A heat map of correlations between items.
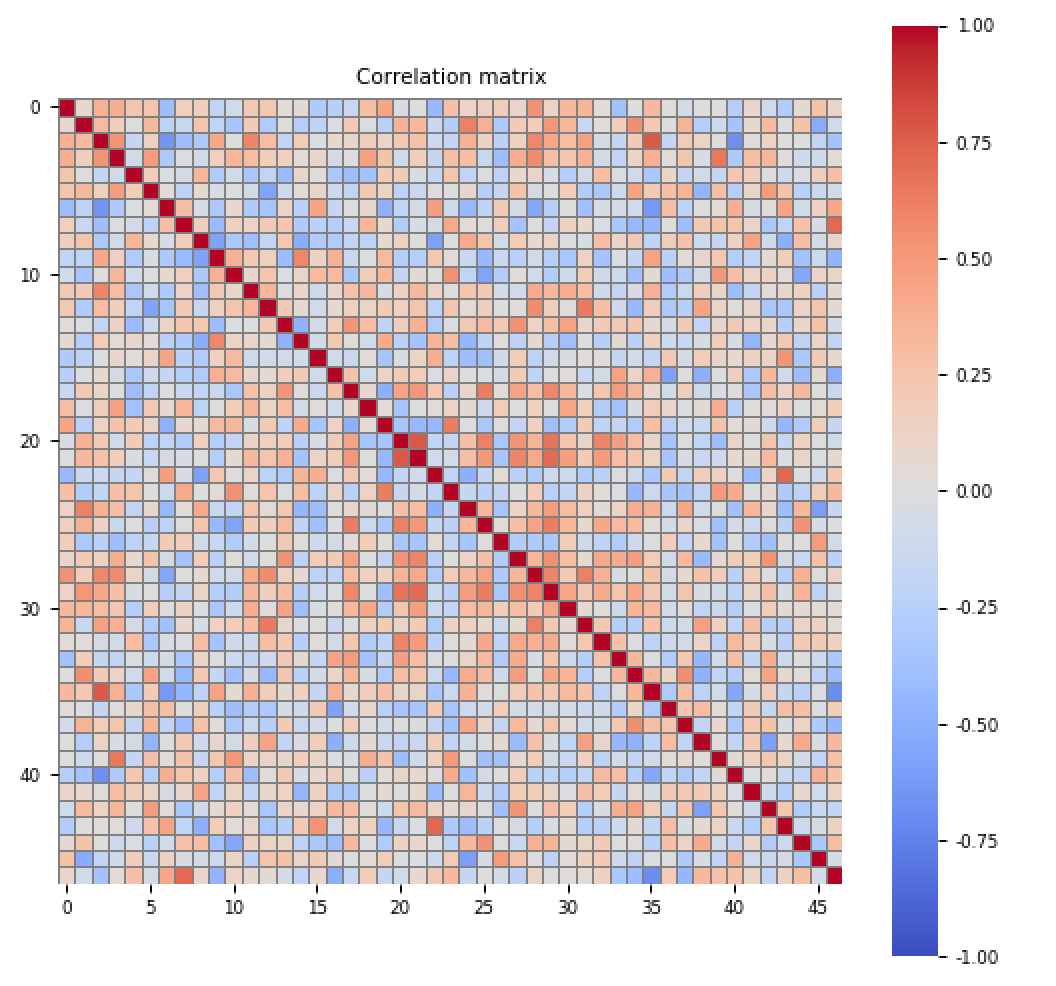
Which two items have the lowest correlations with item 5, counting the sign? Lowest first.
12, 38
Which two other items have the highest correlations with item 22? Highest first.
43, 6
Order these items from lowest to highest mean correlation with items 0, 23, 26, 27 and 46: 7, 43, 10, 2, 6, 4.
43, 2, 6, 10, 4, 7
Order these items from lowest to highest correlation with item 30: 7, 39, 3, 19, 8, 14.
14, 19, 39, 8, 7, 3
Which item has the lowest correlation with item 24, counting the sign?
45
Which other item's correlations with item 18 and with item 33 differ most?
20
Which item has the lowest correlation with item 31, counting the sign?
6
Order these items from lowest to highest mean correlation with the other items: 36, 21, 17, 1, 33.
36, 33, 1, 17, 21
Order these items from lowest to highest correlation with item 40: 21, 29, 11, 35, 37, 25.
35, 11, 37, 29, 25, 21
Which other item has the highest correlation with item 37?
34
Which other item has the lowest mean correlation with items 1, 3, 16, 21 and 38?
26
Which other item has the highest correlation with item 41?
8
